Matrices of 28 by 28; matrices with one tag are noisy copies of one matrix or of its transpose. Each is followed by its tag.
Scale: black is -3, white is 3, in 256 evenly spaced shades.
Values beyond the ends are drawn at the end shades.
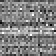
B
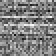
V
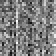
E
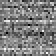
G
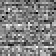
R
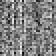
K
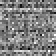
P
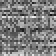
E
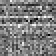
V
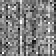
G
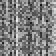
E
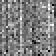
G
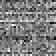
K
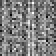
B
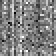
K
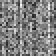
G
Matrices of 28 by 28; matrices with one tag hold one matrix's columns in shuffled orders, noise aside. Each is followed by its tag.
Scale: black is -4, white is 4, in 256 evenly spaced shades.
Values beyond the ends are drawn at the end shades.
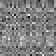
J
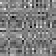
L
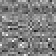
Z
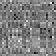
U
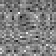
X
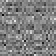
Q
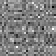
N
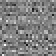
Q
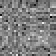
J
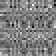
L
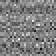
Z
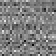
Q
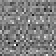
Q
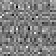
N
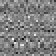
Z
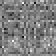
U
